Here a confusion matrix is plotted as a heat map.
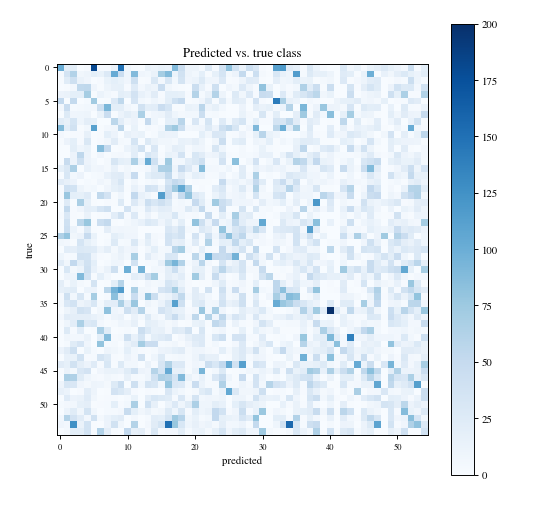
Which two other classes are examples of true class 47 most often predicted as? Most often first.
53, 16
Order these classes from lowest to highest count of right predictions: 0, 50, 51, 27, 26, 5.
50, 27, 26, 5, 51, 0
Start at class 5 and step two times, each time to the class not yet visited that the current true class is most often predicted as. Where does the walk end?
52
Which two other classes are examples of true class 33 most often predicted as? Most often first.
9, 8
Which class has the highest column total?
16
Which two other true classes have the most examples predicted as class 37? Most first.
24, 45
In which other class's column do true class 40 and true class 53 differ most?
34
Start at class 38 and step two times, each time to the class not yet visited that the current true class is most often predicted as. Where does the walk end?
30
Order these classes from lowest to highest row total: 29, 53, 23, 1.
29, 23, 1, 53
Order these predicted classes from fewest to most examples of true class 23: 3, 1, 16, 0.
0, 16, 1, 3
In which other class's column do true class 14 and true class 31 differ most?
26
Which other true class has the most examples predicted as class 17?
35
